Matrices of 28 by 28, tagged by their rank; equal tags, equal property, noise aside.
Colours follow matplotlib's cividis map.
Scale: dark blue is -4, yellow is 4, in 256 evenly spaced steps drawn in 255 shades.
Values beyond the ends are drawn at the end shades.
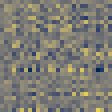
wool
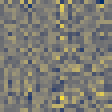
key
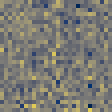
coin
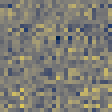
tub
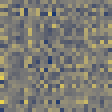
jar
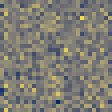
key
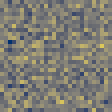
coin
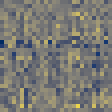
jar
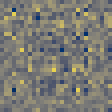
jar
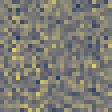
coin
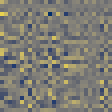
wool
